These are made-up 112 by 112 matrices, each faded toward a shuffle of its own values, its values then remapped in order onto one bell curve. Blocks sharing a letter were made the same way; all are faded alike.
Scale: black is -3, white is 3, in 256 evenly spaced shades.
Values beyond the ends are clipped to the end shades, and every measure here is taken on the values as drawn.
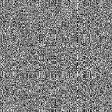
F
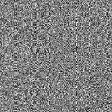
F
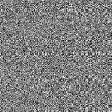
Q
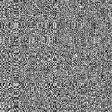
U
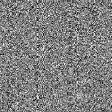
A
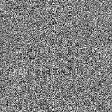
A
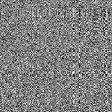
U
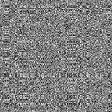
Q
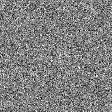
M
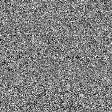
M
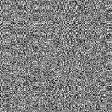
Q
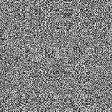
Q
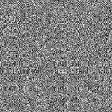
U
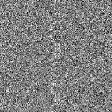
A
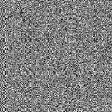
U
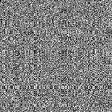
Q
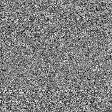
M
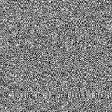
Q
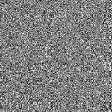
F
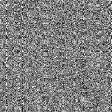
F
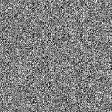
A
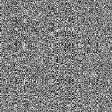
F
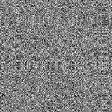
Q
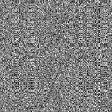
U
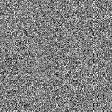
A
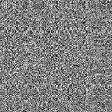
Q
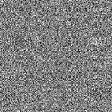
Q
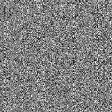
A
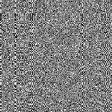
U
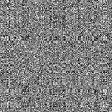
Q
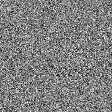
M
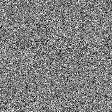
M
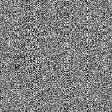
F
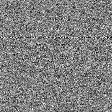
M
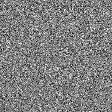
M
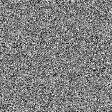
M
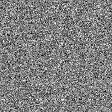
M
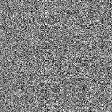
A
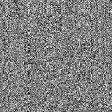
A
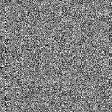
A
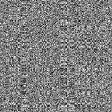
Q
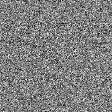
M
